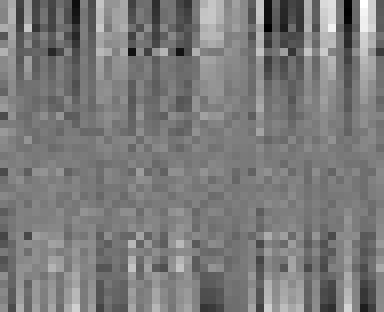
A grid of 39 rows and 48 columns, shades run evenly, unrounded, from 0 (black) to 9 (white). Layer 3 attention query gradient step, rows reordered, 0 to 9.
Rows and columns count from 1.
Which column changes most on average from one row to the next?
1
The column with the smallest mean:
44
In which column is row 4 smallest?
34
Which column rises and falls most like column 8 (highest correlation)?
22
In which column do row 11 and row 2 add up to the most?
46
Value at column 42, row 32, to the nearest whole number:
3
